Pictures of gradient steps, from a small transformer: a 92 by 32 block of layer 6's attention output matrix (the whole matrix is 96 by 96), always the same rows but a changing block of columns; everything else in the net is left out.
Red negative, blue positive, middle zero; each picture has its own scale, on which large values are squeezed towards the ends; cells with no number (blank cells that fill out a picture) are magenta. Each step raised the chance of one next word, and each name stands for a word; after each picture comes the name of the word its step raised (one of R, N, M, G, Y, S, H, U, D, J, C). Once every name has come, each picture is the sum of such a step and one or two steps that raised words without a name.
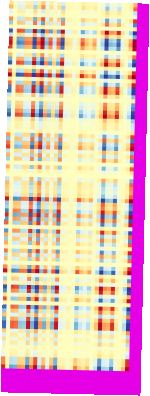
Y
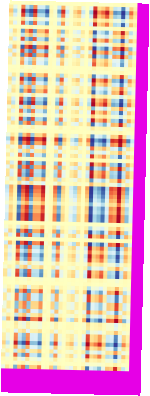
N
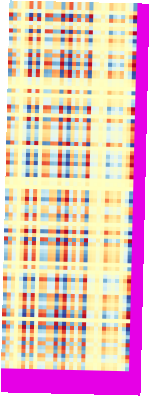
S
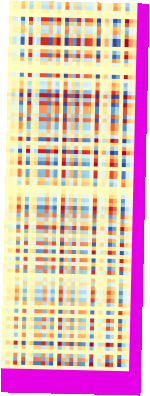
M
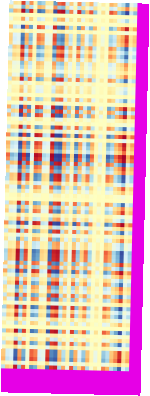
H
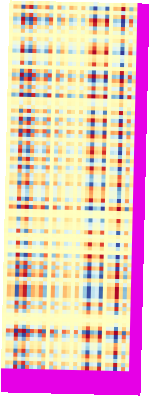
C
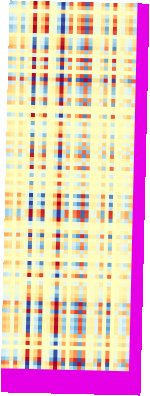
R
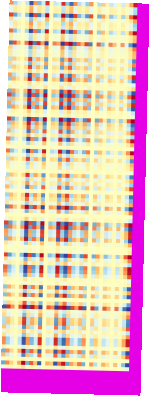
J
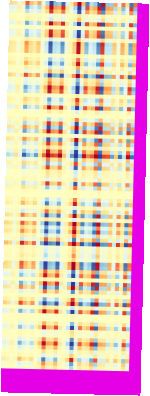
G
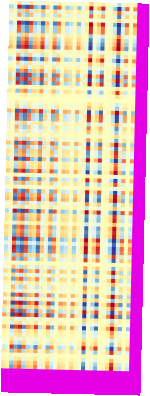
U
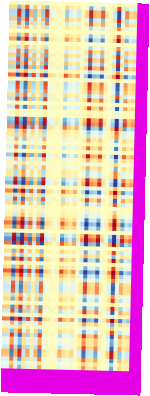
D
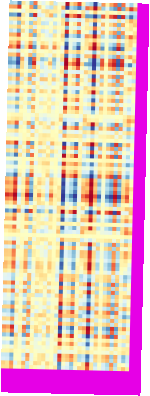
S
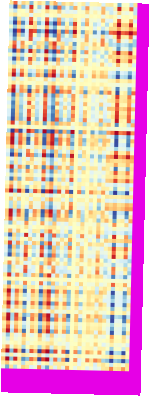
N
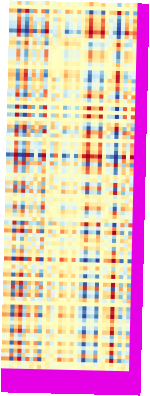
H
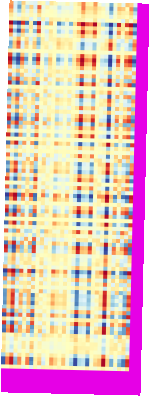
U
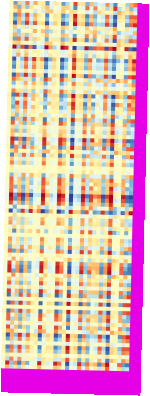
M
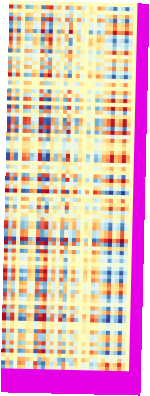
D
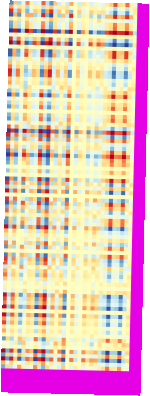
J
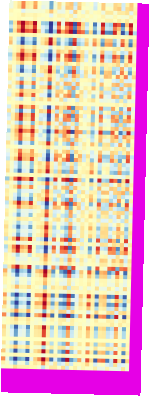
U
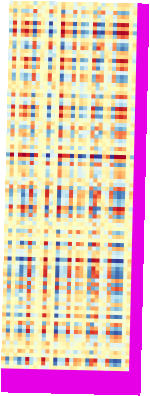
H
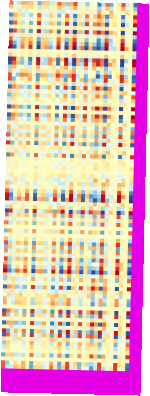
Y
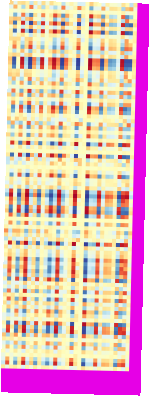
S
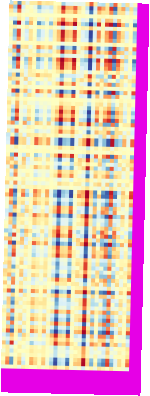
N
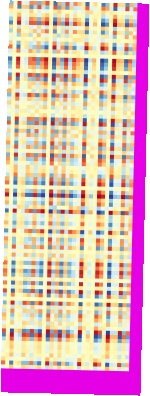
C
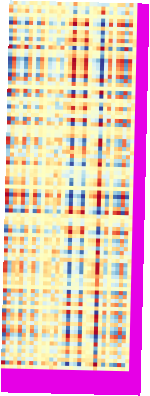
M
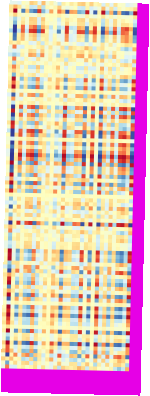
H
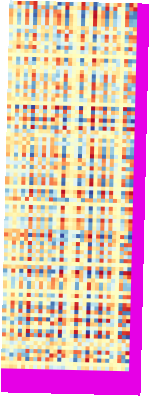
D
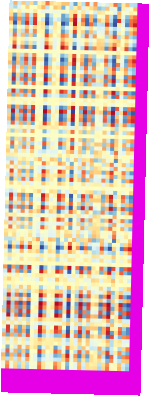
U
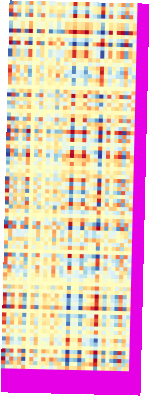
J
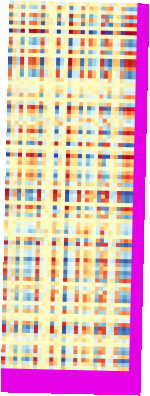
S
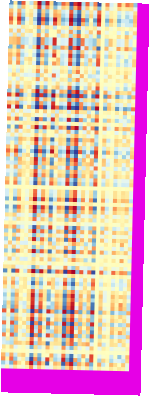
M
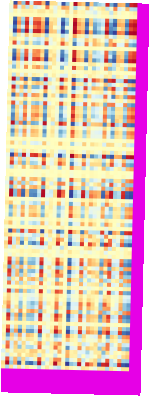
R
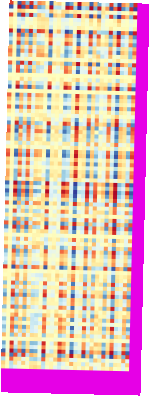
S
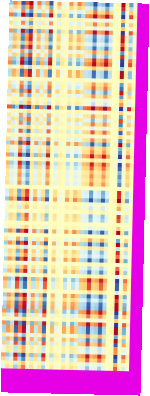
S
